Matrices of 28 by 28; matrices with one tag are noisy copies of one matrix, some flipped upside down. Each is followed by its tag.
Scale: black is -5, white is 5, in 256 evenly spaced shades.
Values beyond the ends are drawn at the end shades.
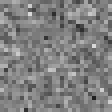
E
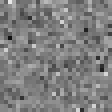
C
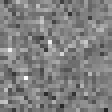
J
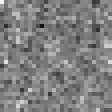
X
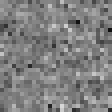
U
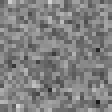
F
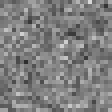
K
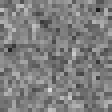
F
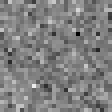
F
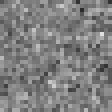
U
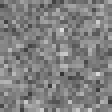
K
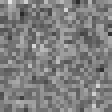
C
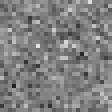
K
